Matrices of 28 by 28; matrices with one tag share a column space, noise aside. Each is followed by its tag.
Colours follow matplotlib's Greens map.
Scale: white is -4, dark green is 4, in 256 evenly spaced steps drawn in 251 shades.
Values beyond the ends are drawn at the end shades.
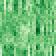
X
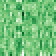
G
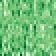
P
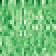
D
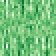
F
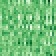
D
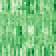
X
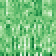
P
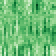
X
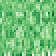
G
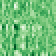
P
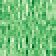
F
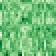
G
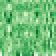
G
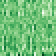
P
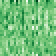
D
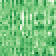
D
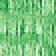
X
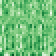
P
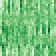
X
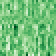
P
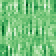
X
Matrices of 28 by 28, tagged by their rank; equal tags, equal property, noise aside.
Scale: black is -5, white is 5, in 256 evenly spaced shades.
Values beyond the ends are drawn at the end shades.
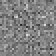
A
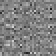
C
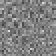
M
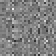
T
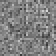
A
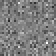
C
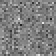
M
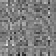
T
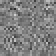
C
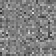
A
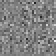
M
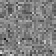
M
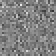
M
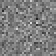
M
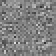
A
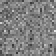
M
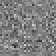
T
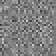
T
